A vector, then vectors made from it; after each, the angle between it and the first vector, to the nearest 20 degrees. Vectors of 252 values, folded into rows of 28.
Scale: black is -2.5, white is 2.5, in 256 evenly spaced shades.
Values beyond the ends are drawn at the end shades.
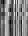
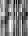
160 degrees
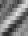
80 degrees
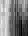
80 degrees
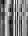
20 degrees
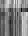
40 degrees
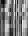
20 degrees
